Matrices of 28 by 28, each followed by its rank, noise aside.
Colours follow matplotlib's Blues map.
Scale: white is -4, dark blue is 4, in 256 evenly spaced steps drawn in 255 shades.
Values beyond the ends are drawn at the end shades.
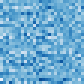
six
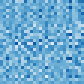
four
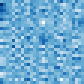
four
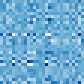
three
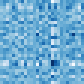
three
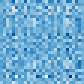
three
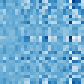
two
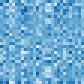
four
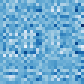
four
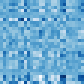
two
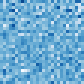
six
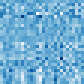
four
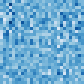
six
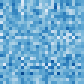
six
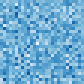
six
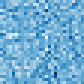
six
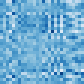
three
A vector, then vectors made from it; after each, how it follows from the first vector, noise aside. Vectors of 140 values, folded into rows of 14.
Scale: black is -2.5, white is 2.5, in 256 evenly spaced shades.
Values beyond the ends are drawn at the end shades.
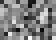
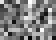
negated.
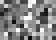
negated.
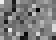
reversed, partly zeroed.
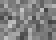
wrapped around, negated, shrunk.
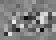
partly zeroed.
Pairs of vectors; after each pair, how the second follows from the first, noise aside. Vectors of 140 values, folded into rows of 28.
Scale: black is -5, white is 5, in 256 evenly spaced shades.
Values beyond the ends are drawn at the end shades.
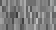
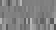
reversed, partly zeroed.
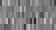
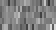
wrapped around, negated.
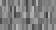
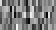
scaled up.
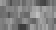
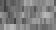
wrapped around, negated.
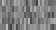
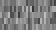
wrapped around.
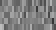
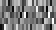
negated, scaled up.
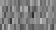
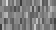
wrapped around, negated.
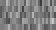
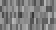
wrapped around, negated.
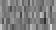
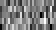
negated, scaled up.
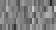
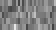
wrapped around, negated.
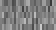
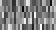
scaled up.
